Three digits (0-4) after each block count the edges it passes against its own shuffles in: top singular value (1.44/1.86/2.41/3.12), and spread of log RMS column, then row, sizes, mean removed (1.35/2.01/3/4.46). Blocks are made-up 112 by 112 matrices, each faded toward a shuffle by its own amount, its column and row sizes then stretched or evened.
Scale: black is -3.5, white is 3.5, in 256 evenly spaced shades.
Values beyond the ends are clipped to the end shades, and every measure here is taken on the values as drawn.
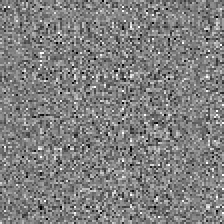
2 2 1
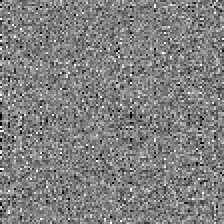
2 2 0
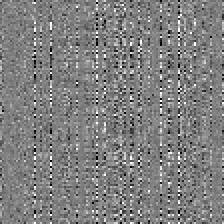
4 4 1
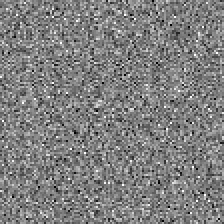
3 0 0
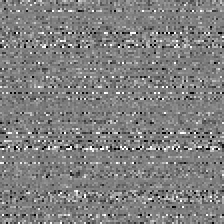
0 0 4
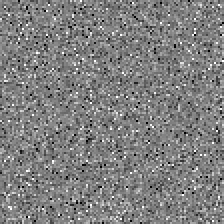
0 1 0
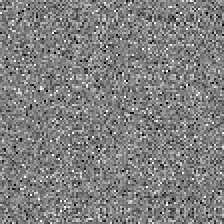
3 0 0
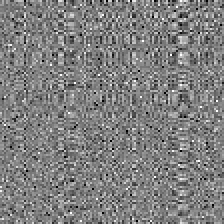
4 2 2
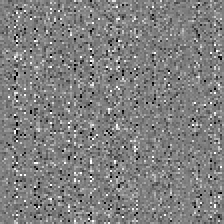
0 3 0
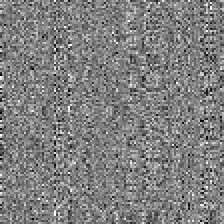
3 3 0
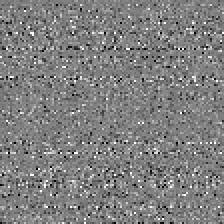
2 0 3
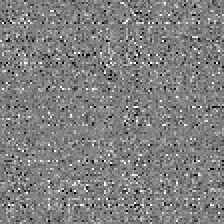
1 2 3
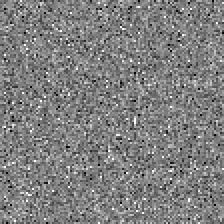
0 1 0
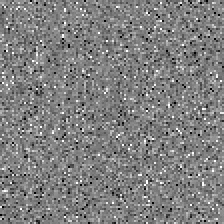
1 1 0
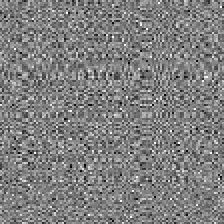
4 0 2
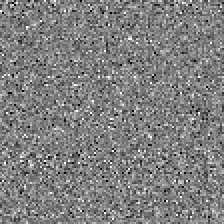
0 0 2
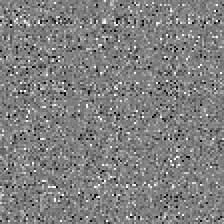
2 1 2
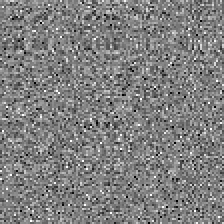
3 0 0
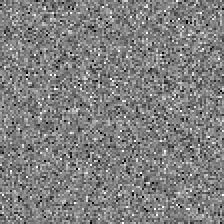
0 0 0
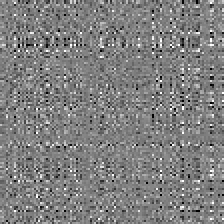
4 3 3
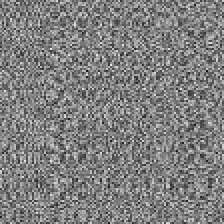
3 0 0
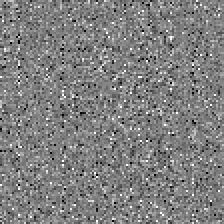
1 2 0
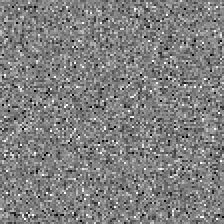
1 0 1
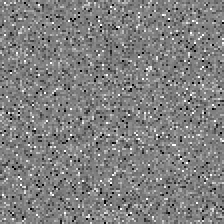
0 0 0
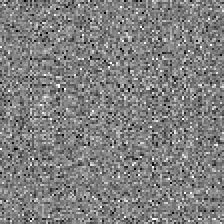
3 1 1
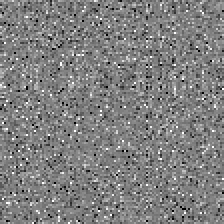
2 1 0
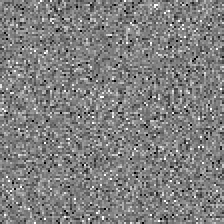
2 0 0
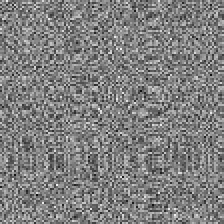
4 1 0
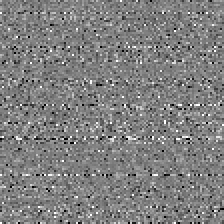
2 0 3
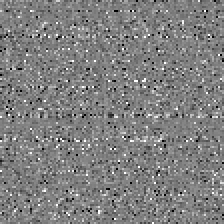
1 1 3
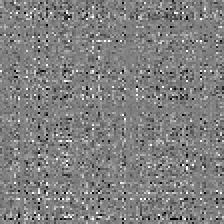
2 3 3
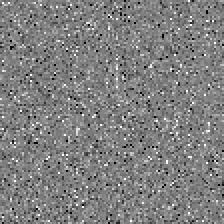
1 1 0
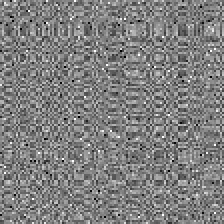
4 1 0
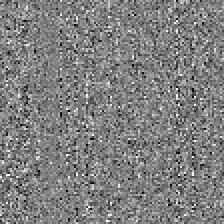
1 3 0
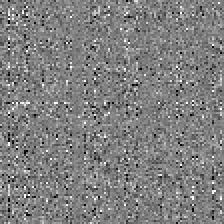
0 3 2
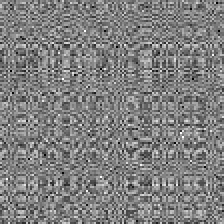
4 1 3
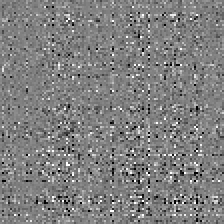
1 3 3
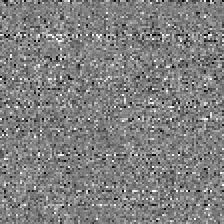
2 1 3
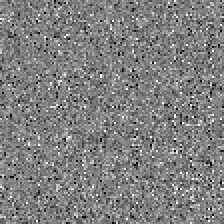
0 2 1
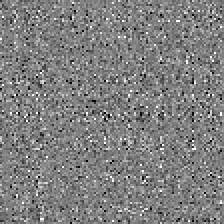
2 2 2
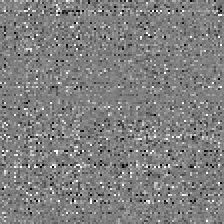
0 2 3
